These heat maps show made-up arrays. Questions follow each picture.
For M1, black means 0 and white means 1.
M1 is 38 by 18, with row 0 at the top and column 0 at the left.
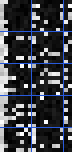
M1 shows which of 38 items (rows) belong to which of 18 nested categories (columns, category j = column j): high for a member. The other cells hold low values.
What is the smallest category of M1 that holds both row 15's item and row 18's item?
1
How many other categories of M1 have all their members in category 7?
1
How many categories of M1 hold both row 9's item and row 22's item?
1
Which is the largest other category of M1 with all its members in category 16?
11
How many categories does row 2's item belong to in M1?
1
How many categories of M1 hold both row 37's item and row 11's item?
1
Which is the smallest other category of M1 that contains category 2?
3
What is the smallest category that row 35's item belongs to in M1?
5
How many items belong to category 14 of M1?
6
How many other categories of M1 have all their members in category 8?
7
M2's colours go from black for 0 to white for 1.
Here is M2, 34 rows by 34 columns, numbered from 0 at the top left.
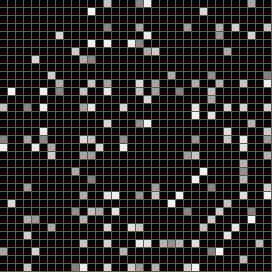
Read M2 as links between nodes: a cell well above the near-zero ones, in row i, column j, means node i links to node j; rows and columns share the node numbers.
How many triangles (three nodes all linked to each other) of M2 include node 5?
2
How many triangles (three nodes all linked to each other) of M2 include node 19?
5
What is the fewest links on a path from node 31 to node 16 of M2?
4
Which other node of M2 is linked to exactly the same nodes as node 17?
node 13
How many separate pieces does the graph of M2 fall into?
3
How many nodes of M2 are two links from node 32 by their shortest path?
8
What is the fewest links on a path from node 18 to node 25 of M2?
3
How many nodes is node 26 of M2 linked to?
7
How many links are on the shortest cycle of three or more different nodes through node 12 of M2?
5
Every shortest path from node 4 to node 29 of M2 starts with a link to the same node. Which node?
node 27
